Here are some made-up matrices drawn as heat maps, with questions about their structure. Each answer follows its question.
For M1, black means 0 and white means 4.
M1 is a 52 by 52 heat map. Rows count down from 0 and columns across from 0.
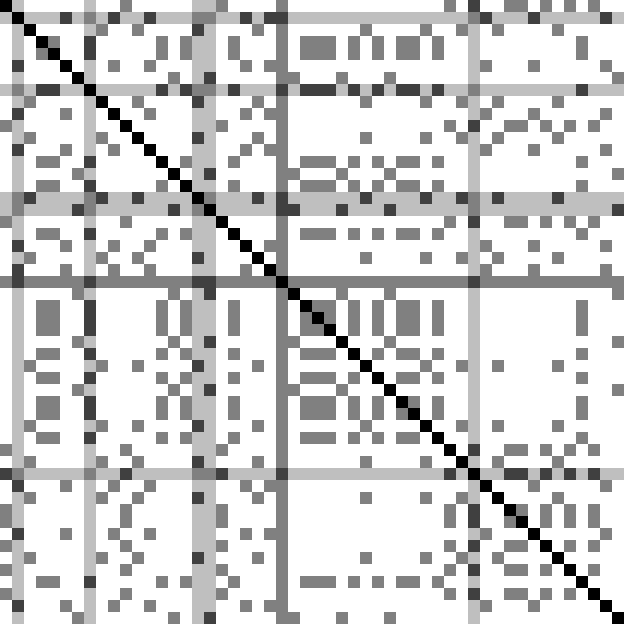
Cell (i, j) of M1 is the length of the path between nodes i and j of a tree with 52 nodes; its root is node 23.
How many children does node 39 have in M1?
9
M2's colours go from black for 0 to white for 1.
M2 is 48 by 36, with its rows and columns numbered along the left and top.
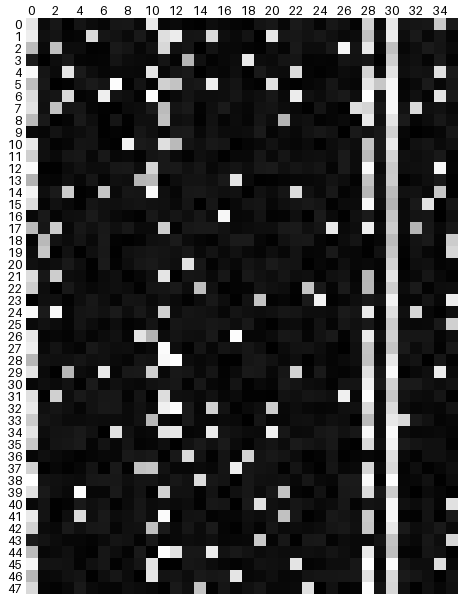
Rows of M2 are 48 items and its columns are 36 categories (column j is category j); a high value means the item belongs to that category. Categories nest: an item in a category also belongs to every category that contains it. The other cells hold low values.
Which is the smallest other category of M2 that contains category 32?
2
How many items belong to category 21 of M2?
3
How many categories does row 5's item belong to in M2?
9
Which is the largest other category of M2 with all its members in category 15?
20
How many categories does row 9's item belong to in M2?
1
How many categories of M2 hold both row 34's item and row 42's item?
3
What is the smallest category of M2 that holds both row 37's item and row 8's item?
0
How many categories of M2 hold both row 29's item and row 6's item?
8
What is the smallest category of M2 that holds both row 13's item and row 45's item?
10
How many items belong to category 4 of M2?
2
